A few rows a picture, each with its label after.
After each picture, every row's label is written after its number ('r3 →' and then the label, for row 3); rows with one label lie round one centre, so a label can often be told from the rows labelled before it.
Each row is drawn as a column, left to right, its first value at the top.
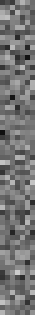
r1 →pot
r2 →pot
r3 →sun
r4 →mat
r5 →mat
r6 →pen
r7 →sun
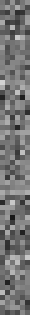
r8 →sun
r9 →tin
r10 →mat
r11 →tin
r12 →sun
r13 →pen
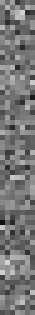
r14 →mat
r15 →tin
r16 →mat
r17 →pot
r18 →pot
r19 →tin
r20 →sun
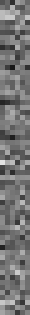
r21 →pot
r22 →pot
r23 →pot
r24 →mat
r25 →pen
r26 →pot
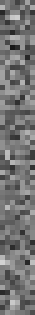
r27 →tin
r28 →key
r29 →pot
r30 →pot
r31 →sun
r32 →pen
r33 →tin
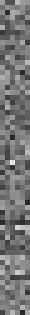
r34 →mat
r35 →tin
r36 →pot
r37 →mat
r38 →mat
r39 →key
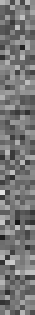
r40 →pen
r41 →key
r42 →tin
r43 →mat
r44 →pot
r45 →mat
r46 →mat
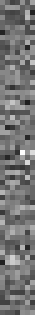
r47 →pen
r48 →tin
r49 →tin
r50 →tin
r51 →key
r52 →pot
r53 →key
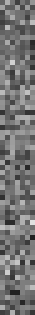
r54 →tin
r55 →mat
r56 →key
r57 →tin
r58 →pen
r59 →tin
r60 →pen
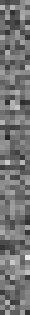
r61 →tin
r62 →pot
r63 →tin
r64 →tin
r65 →pot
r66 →mat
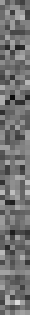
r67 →pen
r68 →pot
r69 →sun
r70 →pot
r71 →pot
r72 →sun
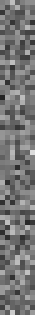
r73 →sun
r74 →pen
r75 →key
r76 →tin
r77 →pen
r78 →mat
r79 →key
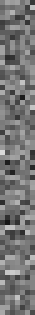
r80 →key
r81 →mat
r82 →mat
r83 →mat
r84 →sun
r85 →key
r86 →tin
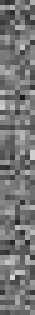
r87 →tin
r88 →tin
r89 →tin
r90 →mat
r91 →sun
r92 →tin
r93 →key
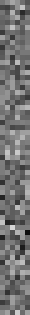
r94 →pen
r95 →key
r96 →mat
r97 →key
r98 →tin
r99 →sun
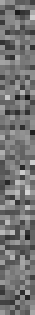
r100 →key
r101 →pen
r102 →pen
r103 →sun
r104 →tin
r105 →sun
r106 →pot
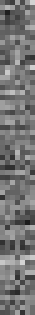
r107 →tin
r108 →tin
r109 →tin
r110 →key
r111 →tin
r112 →mat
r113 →mat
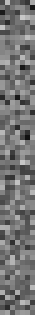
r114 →sun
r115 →key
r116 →tin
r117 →sun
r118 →pot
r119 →pot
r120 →pen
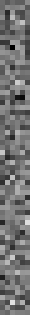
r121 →key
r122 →tin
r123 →pot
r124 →sun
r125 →sun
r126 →pen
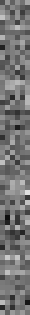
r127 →pot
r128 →mat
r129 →sun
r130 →mat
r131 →sun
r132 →pen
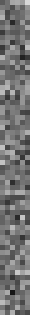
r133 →pot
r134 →sun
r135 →key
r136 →mat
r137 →pen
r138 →mat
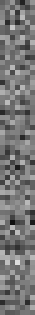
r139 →pen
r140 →tin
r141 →mat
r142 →tin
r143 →pot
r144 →pen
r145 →mat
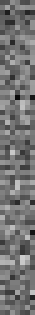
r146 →tin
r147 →tin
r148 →key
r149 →sun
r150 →tin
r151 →tin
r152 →sun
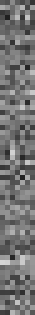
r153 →tin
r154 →tin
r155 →key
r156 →pot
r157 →tin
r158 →pot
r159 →tin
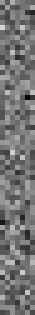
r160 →mat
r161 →tin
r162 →key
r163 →pen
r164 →mat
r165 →sun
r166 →tin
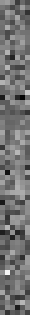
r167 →sun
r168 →mat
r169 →pen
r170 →sun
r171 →sun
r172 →tin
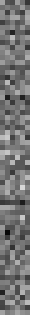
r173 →key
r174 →sun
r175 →pot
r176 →key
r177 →sun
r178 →pot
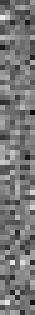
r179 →pot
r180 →pot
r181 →key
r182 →sun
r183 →tin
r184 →tin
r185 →pen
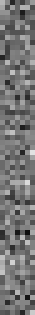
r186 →mat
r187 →pen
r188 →tin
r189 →sun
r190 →tin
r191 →sun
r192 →key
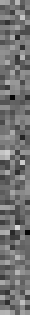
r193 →key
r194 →key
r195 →sun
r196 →mat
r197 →pot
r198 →sun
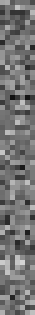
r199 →key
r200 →mat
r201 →sun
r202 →tin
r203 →tin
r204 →sun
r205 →pot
